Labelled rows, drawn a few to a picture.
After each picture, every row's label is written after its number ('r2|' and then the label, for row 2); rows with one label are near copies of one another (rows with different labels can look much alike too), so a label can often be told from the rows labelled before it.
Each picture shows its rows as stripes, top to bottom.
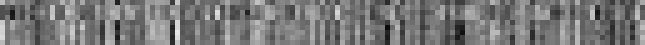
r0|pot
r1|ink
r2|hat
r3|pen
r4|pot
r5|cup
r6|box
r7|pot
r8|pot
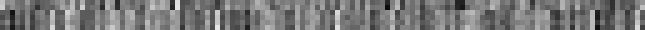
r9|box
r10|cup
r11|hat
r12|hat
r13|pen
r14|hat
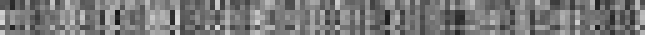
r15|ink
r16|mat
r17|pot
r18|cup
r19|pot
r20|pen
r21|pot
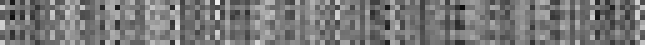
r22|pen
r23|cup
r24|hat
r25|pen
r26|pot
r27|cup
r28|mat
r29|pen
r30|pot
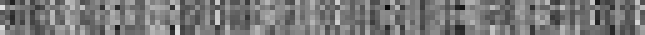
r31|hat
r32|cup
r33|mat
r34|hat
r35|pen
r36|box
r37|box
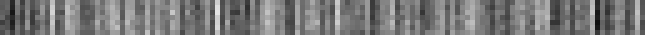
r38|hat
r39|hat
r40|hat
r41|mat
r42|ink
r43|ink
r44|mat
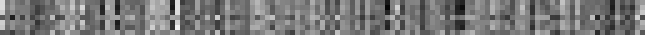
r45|box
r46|cup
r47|cup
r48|pen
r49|cup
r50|box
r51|ink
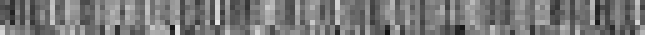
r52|pen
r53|ink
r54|mat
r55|mat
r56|pen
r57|box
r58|pot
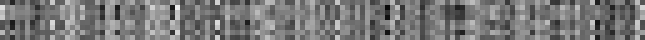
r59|hat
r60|cup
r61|pot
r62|cup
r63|hat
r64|pen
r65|box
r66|hat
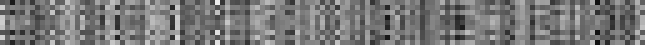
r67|mat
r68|pot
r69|ink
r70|cup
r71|pot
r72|cup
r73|mat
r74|pot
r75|mat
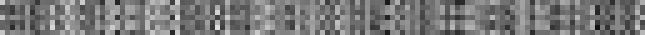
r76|cup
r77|ink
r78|mat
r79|pot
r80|ink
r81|mat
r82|pot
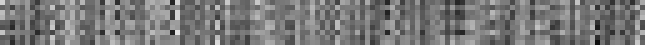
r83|pot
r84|pen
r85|pot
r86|pot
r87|ink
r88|ink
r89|cup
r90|mat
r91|mat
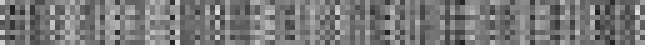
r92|box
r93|pen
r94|pen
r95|pot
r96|ink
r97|ink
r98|pot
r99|ink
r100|box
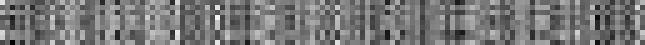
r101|cup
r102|pen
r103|pot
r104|mat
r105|pen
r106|mat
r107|pot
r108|pot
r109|hat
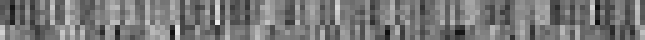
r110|hat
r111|hat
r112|pen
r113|hat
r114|mat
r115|box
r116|cup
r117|pot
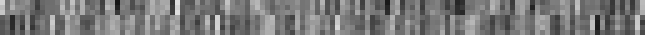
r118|pot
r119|pot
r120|cup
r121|pen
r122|pen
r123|pen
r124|ink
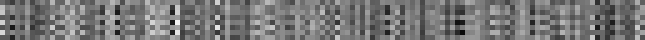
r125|mat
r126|pot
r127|box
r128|mat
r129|box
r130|pen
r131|box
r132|hat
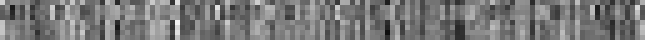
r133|pot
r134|pen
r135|pen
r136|ink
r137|pot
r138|box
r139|cup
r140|cup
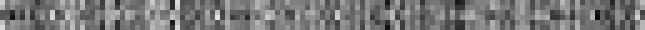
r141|cup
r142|box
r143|ink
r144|hat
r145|pot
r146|cup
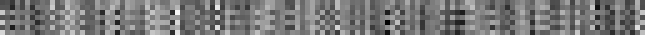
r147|ink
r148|mat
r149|cup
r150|ink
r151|cup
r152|pen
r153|pot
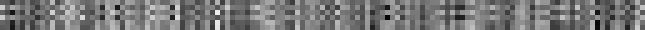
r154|ink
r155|pot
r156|mat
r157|cup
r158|mat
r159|mat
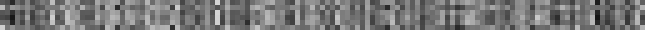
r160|mat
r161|pot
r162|mat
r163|ink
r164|hat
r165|pot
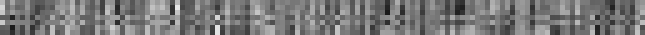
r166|box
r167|box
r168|pot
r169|mat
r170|pot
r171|mat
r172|mat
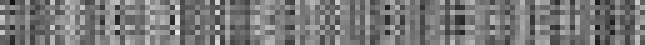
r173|ink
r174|cup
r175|mat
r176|box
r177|box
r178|ink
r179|box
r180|mat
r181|mat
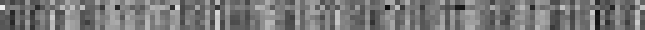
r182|ink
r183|cup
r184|pen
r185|mat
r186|pen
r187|ink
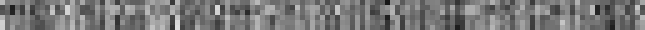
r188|pot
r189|ink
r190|hat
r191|pot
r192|box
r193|box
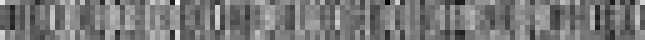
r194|cup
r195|mat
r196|hat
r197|mat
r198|pen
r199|ink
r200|box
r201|box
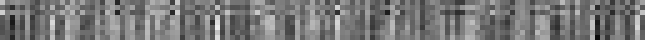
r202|pot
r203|hat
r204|pot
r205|pen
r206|pen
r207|pen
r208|ink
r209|mat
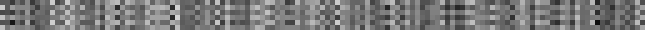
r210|ink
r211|pot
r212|ink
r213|pot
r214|ink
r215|pot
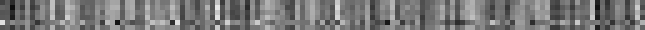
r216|hat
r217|hat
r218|hat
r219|hat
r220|pot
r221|mat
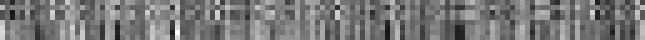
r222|ink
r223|pot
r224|pen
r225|hat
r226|pot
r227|cup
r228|cup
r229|cup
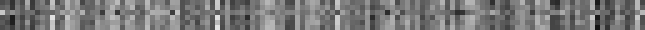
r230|ink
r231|pen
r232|cup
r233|hat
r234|ink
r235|mat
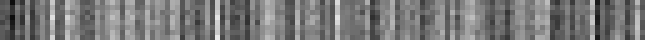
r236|hat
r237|hat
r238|mat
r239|hat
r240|hat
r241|hat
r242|mat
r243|mat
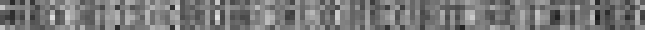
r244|mat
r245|pot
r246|ink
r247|ink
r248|ink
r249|box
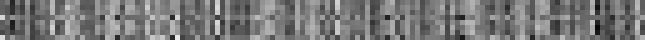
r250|pen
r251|mat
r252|mat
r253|box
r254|hat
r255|ink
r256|ink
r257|box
